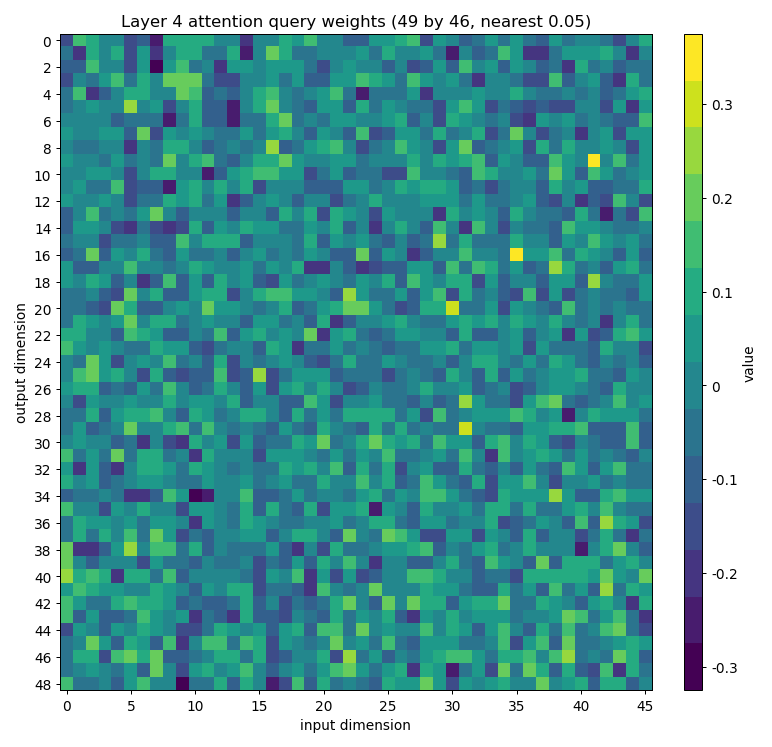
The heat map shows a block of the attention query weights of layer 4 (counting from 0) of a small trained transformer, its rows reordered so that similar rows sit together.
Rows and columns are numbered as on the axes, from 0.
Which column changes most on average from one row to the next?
8
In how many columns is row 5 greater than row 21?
14
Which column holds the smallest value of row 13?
42
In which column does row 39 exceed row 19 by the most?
37
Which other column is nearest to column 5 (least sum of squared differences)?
7
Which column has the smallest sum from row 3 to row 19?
13
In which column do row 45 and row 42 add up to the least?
9
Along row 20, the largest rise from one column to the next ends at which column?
4
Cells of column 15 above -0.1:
37
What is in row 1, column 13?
0.1
